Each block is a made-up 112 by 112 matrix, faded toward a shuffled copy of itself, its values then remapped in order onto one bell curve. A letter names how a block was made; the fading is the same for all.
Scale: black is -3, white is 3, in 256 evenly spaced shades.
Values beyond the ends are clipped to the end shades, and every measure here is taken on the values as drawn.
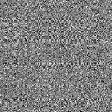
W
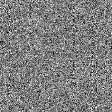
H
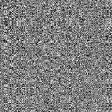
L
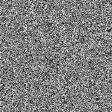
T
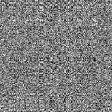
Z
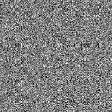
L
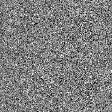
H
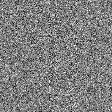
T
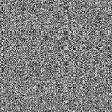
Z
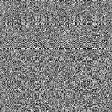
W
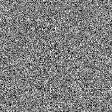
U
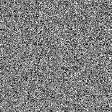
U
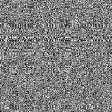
W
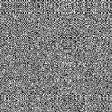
W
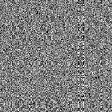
L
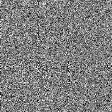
U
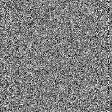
H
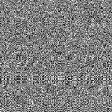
W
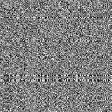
W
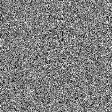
T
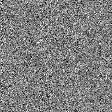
T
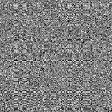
W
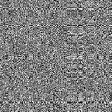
W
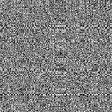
W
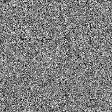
U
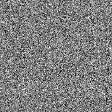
T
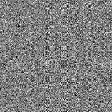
L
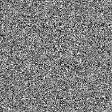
U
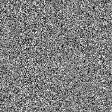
T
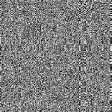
L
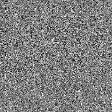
U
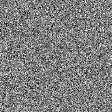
H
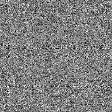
U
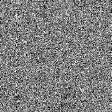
H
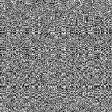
W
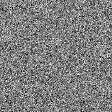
T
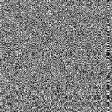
Z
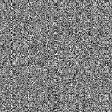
L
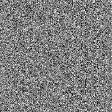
H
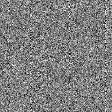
H
